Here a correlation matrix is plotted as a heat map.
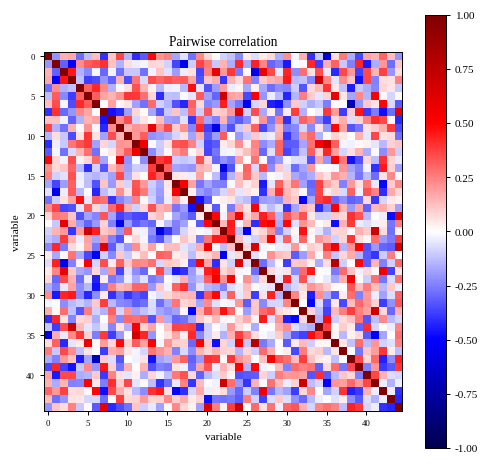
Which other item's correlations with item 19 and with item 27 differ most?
2
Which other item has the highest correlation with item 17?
16
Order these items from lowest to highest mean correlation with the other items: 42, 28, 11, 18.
18, 42, 28, 11
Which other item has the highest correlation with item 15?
13
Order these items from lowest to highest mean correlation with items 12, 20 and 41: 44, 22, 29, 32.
29, 44, 22, 32
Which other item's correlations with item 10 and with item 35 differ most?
41
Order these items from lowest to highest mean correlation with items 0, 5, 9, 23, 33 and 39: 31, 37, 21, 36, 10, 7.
31, 21, 7, 37, 10, 36
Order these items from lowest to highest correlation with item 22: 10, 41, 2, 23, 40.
40, 2, 10, 23, 41
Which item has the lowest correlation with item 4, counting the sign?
38
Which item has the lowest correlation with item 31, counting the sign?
33
